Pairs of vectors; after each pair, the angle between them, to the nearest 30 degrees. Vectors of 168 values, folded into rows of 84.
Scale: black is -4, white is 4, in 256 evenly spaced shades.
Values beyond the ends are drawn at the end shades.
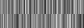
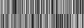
120 degrees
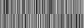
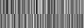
60 degrees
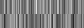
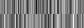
150 degrees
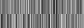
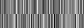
60 degrees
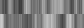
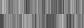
150 degrees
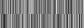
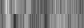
90 degrees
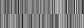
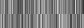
60 degrees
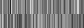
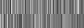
30 degrees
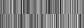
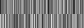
90 degrees
